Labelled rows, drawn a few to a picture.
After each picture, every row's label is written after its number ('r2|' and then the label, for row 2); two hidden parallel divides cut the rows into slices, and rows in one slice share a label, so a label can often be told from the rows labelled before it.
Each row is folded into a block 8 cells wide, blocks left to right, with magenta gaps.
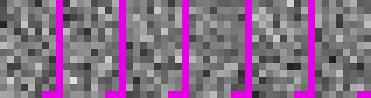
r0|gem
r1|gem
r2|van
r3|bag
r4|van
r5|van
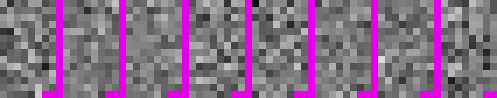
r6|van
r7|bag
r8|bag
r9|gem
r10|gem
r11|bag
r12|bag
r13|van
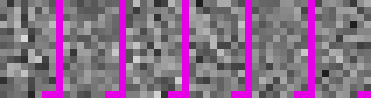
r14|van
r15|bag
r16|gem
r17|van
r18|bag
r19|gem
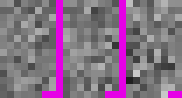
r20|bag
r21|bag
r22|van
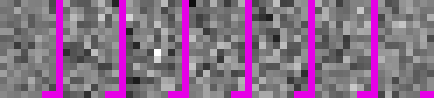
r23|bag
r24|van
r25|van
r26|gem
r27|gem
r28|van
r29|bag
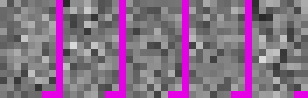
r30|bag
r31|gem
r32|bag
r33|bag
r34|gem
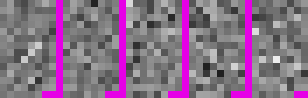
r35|bag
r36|bag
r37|van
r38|gem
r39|gem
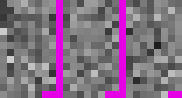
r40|gem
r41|bag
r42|van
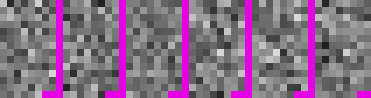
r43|van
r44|gem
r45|bag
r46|van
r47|gem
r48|van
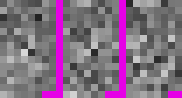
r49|gem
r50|gem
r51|gem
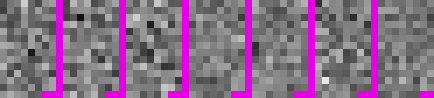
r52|gem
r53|gem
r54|van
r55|bag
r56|bag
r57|gem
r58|bag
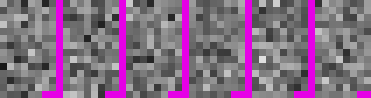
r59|van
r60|gem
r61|van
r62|bag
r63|gem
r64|gem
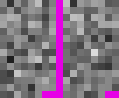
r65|van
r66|van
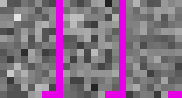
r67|van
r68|van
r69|bag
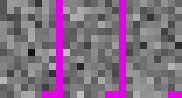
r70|gem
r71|bag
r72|bag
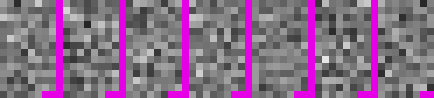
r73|van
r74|van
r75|gem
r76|van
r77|bag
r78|gem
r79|van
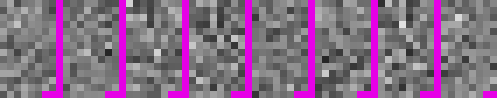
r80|bag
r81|bag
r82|van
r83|gem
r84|bag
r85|van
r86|gem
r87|bag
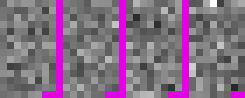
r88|bag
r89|bag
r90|gem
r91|gem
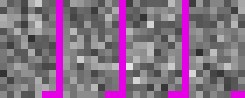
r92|van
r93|gem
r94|gem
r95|gem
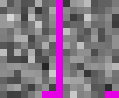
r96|van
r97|gem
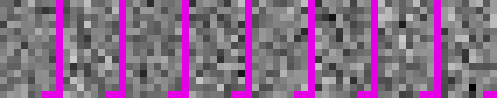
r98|bag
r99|gem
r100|bag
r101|gem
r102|bag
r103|gem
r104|van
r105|van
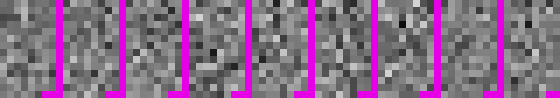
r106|gem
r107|gem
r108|gem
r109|van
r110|van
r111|gem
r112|van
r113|bag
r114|van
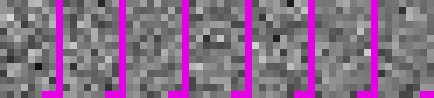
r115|van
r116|gem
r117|bag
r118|bag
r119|gem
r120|bag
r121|bag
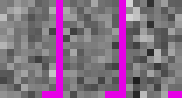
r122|bag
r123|bag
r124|van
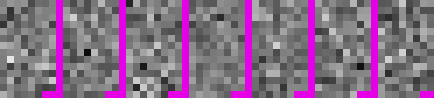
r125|gem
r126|van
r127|gem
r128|bag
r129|van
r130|van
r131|gem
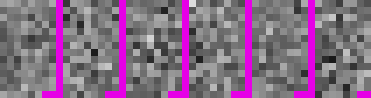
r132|bag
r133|gem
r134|van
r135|van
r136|bag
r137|van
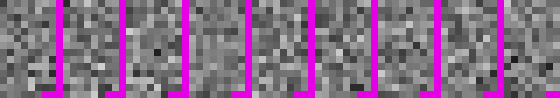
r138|gem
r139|gem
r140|gem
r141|bag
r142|gem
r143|gem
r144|bag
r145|gem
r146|van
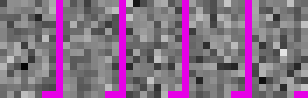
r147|gem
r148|bag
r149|van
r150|van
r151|van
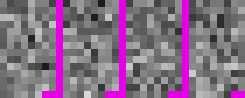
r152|van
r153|gem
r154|gem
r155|gem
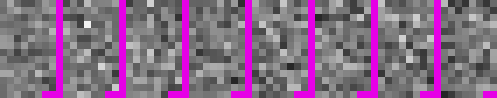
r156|bag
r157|gem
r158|gem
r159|bag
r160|van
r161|gem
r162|van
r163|van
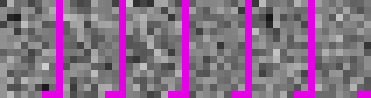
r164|gem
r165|van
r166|van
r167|bag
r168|gem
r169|bag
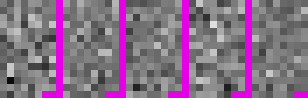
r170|van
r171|bag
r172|bag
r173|gem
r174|bag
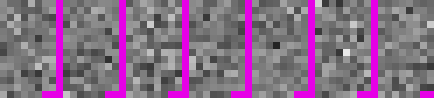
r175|bag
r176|bag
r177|gem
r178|bag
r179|bag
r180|van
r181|bag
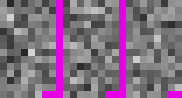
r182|van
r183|gem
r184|gem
